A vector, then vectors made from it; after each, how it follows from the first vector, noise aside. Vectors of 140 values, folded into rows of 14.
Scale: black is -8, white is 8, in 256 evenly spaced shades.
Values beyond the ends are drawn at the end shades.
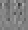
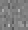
reversed, negated, partly zeroed.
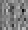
wrapped around, scaled up.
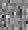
wrapped around, scaled up.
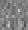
reversed, negated.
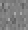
negated, partly zeroed.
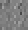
partly zeroed.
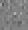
negated, partly zeroed.
